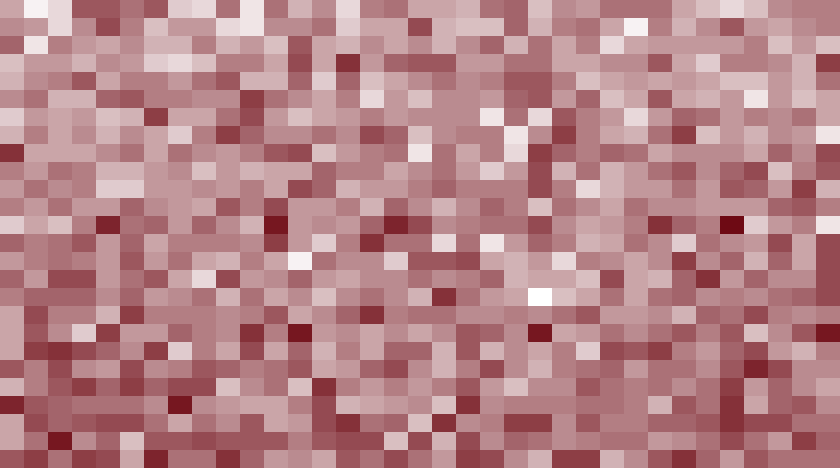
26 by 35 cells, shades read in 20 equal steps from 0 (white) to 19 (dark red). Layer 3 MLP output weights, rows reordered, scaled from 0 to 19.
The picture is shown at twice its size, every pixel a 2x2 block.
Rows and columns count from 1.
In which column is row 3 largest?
13
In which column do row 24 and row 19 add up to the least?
18
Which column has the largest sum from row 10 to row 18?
31
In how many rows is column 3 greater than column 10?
13
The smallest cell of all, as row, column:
17, 23
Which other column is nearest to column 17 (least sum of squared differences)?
28
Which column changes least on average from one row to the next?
20
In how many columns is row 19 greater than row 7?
23
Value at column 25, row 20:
4
